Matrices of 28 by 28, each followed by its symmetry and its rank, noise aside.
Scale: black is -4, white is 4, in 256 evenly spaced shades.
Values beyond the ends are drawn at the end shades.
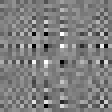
symmetric, rank one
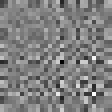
symmetric, rank two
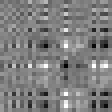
symmetric, rank one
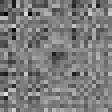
symmetric, rank three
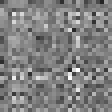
symmetric, rank three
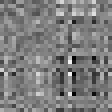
no symmetry, rank two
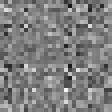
no symmetry, rank three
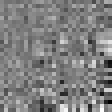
antisymmetric, rank two
